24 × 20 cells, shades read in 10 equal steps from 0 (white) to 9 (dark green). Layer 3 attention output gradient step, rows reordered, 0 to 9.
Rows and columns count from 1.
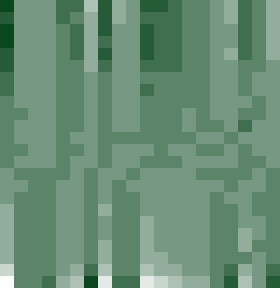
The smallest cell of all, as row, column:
24, 1
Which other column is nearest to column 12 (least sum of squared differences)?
13
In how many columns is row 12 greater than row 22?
7
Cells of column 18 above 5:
14
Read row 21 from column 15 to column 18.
5 6 6 4
